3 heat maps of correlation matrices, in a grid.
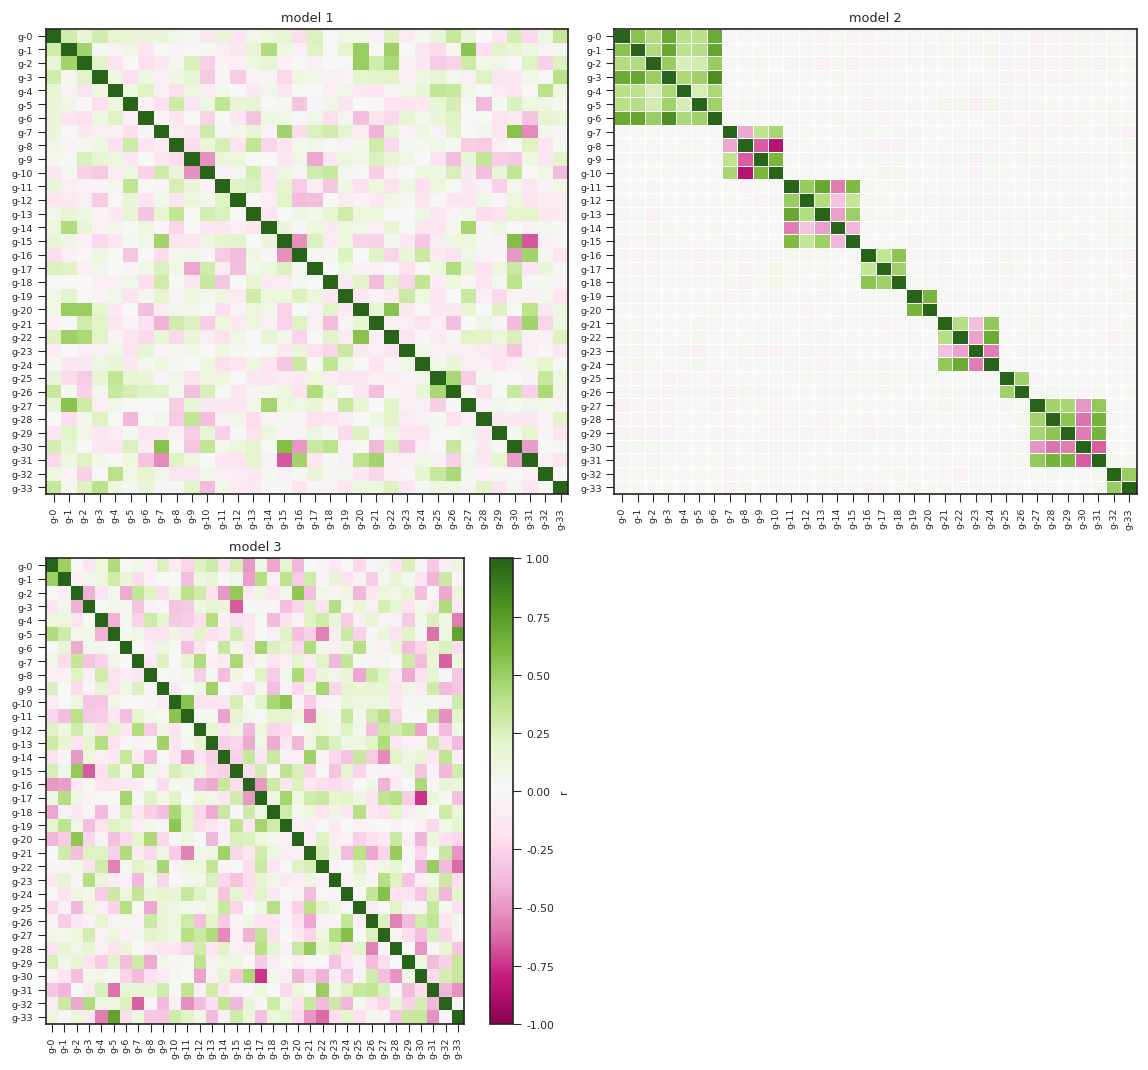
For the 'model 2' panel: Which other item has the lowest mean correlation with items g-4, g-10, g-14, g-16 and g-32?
g-8
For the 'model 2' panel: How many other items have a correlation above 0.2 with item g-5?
6
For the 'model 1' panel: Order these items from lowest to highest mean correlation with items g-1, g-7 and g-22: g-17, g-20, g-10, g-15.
g-10, g-17, g-15, g-20
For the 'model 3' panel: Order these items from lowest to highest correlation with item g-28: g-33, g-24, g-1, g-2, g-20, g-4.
g-33, g-24, g-4, g-2, g-1, g-20
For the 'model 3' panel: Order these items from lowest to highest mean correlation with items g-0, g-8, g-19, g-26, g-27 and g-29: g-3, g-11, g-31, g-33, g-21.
g-21, g-3, g-31, g-33, g-11
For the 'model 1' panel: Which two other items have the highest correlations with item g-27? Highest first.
g-1, g-14
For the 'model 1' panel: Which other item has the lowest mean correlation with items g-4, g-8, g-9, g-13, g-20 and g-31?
g-15
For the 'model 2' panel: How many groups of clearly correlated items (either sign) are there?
9
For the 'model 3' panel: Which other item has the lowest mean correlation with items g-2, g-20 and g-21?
g-30
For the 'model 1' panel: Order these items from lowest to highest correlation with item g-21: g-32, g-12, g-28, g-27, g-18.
g-18, g-32, g-12, g-27, g-28
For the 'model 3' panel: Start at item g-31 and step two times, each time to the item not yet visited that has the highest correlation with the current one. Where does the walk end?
g-9
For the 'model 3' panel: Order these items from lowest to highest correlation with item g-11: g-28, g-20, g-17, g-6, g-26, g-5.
g-6, g-28, g-5, g-17, g-20, g-26
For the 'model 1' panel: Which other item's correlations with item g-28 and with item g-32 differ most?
g-26
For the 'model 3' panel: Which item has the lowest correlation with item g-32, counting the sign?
g-7
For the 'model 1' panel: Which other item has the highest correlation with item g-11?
g-5
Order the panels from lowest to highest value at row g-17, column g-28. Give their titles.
model 1, model 2, model 3
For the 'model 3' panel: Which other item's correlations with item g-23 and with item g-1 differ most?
g-0
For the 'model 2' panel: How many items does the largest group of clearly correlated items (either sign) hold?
7
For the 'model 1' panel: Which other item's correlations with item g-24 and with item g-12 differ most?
g-16
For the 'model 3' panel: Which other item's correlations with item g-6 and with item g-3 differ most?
g-15
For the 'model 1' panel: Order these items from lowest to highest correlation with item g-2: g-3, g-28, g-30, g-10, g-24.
g-10, g-24, g-30, g-28, g-3
